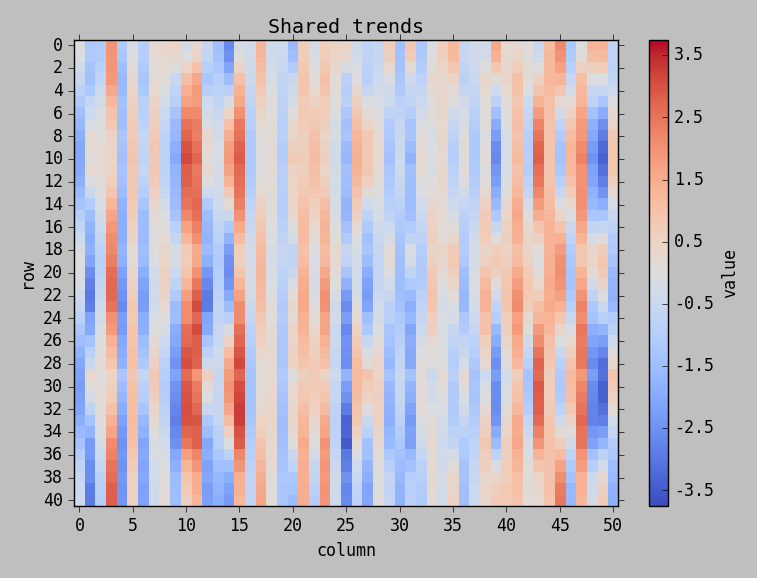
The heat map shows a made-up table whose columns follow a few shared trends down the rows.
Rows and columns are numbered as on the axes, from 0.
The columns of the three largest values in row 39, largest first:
3, 45, 23
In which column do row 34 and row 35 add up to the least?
25
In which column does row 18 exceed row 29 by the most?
49
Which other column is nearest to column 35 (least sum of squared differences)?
8
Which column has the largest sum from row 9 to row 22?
11
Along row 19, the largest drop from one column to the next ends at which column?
4
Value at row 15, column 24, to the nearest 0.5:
0
